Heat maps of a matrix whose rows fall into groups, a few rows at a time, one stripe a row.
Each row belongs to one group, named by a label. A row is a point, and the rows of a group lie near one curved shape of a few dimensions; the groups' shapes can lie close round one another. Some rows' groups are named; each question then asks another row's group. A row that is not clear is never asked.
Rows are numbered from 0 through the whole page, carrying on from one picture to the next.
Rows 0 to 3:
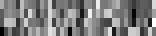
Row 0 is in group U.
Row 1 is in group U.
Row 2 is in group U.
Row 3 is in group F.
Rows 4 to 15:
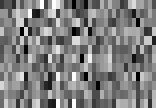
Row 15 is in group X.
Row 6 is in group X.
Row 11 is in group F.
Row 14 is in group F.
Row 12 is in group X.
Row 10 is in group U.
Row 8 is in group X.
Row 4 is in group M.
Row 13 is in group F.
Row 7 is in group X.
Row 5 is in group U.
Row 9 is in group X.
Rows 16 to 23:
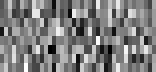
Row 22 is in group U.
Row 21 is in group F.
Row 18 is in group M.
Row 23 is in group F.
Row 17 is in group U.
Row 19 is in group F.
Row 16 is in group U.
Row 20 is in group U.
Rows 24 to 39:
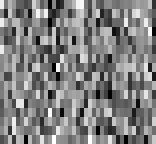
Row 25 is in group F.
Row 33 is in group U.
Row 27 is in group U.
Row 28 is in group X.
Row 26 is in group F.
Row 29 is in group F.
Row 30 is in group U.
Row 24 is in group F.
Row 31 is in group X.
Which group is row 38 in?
F
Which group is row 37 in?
U
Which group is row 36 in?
U
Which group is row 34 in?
F
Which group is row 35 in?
X
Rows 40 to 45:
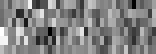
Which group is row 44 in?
F
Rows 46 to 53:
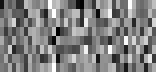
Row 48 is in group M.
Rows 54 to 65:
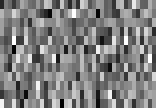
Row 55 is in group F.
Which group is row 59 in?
U
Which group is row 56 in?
X
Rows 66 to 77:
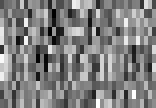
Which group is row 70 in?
X
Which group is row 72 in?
F
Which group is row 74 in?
F
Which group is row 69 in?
F
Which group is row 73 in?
F
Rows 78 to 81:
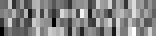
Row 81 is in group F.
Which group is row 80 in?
U
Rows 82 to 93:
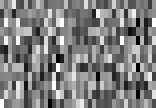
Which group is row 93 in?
F
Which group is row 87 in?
F
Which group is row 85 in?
U
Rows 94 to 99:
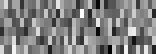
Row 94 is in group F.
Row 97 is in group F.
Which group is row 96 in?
U
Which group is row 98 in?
U
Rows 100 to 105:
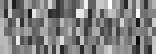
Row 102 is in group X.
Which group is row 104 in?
X
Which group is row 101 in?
F
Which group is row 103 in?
X
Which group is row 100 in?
F
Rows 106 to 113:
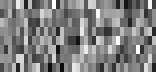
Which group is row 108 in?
F
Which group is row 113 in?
X
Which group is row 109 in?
U
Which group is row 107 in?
U
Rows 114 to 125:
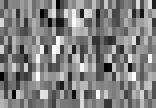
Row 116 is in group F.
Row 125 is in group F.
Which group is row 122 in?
F
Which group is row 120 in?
F
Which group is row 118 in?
F
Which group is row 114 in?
X
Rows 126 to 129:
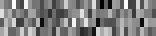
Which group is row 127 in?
F
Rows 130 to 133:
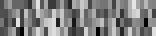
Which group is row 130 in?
U
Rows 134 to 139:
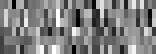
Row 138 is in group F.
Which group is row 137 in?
X
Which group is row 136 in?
F
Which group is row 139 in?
M
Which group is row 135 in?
F
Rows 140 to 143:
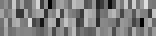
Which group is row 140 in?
F
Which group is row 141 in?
M
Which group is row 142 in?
U
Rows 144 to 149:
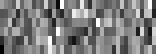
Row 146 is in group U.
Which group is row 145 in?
X
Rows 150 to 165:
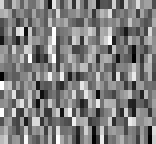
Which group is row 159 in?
F
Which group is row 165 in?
F
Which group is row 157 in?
U
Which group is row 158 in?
F
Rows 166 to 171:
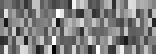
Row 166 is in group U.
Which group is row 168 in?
X
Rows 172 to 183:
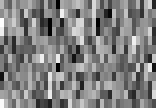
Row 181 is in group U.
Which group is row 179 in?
X
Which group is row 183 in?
F
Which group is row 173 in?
U
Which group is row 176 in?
U
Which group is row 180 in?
F
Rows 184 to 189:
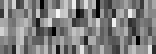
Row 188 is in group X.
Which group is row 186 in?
U
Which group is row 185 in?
F
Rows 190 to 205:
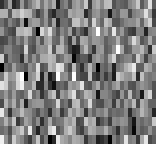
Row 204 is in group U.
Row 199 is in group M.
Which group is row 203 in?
U
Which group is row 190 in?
F
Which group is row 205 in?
F
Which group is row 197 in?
F
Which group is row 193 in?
U
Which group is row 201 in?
X
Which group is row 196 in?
X
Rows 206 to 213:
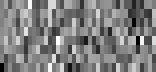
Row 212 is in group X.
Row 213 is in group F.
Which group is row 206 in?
U
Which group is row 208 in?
U
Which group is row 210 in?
X
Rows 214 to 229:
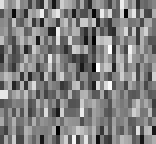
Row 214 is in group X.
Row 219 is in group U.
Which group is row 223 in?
U
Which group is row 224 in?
F
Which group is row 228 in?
X
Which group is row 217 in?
X
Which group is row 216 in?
U
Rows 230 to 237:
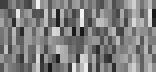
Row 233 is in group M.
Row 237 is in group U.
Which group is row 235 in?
F
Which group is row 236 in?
U
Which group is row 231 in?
U
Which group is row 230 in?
F
